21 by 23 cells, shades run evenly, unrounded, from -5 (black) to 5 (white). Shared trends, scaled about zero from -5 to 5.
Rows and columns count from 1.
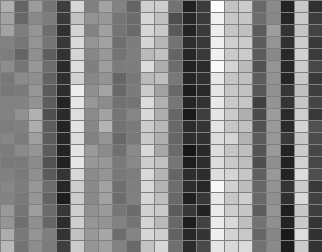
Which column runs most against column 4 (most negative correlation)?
6
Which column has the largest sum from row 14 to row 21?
16
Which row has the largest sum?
21
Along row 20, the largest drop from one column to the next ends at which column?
23
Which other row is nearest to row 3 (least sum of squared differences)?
18
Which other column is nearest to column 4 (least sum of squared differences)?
19
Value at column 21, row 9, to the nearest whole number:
-3
